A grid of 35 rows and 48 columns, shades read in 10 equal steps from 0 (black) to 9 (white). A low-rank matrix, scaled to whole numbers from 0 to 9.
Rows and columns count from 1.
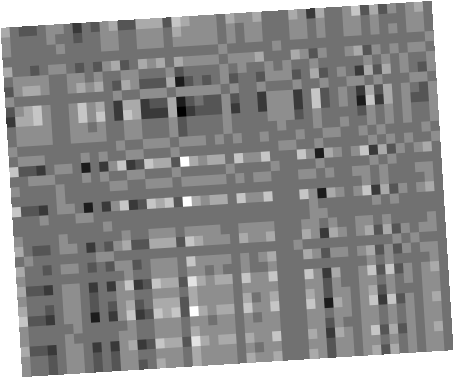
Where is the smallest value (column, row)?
20, 10
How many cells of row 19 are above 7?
1
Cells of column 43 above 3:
27
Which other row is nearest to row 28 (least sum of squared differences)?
32
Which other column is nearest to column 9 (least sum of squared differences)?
35
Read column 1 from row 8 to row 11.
5 3 2 4
